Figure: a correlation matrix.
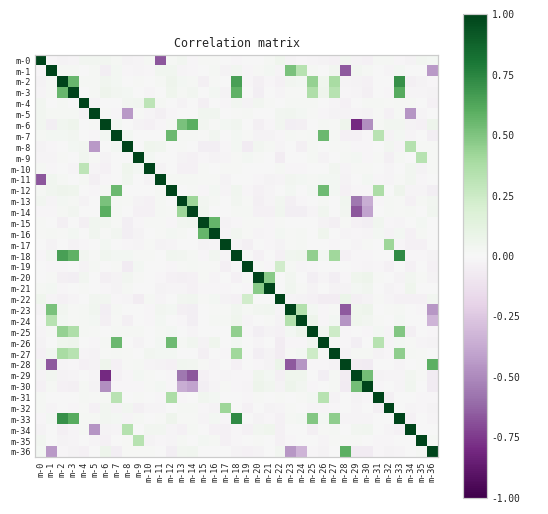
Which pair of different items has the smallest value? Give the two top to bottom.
m-6, m-29
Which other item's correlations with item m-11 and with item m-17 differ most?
m-0
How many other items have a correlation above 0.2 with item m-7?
3
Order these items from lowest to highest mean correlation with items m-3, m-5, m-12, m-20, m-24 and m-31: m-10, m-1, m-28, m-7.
m-28, m-10, m-1, m-7
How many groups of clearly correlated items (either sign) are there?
12
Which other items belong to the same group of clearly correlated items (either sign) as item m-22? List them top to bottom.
m-19
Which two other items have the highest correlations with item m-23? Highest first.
m-1, m-24
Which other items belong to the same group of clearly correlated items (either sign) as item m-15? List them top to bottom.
m-16
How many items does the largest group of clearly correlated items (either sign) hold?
6
